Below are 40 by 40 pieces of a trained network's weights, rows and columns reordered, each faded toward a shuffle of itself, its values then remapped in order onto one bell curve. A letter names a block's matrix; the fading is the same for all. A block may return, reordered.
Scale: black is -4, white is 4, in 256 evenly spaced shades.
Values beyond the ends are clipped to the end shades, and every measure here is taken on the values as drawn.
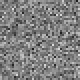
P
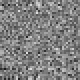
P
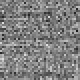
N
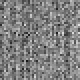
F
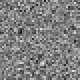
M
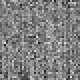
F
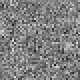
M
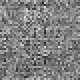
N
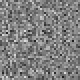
P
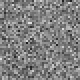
M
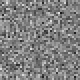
M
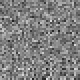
P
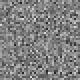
P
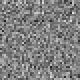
P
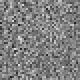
M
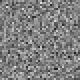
P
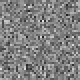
P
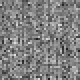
F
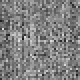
F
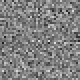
P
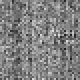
F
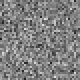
P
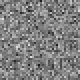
M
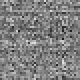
N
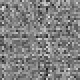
N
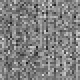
F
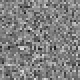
P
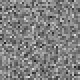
M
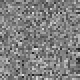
P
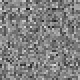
P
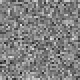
P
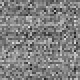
N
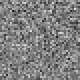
P
